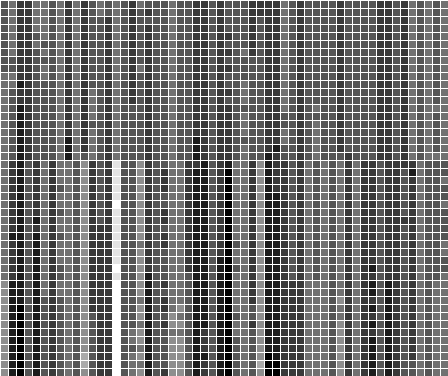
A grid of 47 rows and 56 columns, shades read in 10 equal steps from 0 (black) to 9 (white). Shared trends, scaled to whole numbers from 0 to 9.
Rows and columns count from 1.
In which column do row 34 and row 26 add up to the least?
29
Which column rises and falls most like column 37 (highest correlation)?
49
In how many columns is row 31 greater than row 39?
9
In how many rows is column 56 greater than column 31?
11
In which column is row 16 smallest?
3
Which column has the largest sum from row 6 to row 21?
15
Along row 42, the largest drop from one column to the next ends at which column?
16
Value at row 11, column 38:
2
